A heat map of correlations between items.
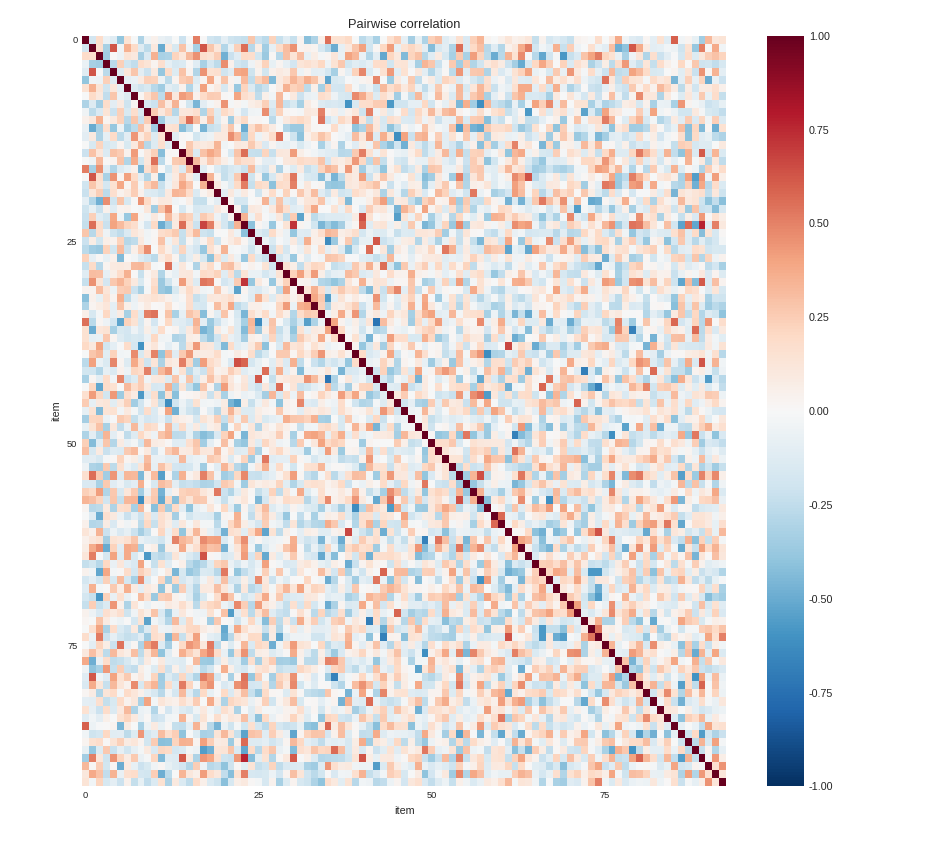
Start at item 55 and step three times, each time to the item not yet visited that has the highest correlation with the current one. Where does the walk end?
36
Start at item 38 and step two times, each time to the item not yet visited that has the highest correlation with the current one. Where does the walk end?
74
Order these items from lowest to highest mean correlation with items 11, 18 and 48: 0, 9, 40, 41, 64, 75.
64, 0, 40, 75, 9, 41
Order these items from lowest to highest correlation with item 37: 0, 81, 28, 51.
51, 28, 81, 0
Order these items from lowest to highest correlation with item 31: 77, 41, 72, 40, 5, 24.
41, 40, 24, 77, 5, 72
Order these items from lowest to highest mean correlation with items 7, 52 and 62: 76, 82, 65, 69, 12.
65, 12, 69, 82, 76
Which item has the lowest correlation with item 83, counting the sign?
48
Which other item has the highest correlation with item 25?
42
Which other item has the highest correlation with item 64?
17
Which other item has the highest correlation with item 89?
23
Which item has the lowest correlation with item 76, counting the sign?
49
